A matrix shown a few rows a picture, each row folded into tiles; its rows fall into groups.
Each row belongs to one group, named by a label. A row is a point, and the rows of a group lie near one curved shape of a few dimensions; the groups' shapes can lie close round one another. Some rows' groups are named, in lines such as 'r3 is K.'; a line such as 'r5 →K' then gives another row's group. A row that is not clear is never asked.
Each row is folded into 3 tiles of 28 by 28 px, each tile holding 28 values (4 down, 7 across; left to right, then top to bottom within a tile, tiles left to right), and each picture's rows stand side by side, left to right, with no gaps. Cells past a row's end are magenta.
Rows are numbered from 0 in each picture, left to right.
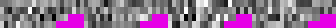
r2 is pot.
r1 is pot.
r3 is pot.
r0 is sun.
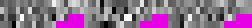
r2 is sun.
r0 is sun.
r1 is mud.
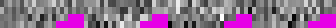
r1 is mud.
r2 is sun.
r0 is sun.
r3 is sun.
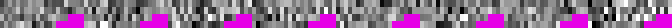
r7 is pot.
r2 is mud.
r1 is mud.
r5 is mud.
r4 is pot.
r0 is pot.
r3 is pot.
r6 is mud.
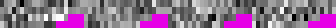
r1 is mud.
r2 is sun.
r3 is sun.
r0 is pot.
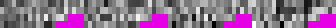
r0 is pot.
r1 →pot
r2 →pot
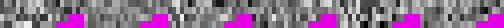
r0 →pot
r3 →sun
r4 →mud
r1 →pot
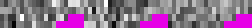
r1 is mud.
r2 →sun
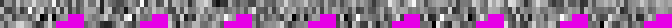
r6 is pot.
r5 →sun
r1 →mud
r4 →sun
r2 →pot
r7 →sun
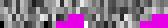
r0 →mud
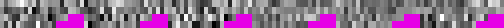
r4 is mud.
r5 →sun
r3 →pot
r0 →sun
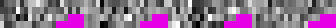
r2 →mud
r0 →pot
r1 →mud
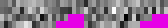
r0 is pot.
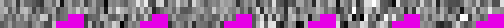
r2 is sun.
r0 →mud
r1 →sun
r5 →mud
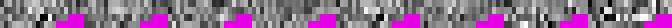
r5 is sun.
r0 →sun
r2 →pot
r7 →pot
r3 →mud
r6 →pot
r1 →sun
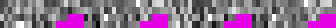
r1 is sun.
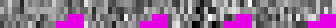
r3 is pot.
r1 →mud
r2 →mud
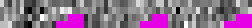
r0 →mud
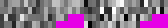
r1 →pot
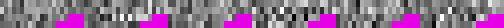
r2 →sun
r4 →sun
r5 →sun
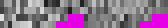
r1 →sun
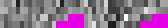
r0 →mud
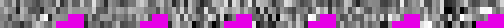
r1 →sun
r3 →pot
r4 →pot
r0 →mud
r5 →mud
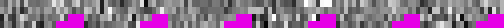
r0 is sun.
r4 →sun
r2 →mud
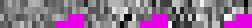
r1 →sun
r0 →pot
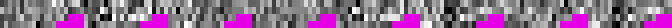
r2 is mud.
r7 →mud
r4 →pot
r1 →pot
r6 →mud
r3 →sun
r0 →sun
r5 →mud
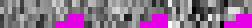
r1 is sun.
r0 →sun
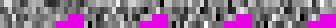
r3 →sun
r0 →pot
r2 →sun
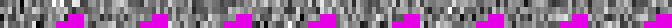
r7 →pot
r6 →pot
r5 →sun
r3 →sun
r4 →mud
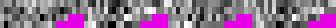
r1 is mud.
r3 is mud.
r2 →mud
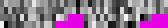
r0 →pot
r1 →mud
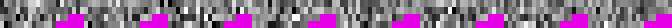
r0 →pot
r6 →pot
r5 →sun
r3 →mud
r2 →pot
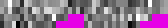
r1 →pot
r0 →sun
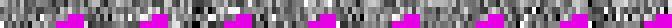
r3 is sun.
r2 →mud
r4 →pot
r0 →mud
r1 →pot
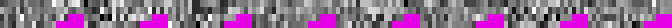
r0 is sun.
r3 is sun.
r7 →pot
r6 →sun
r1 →pot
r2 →mud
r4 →sun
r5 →pot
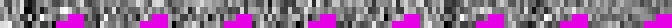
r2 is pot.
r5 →mud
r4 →sun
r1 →sun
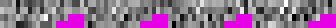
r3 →sun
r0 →mud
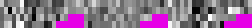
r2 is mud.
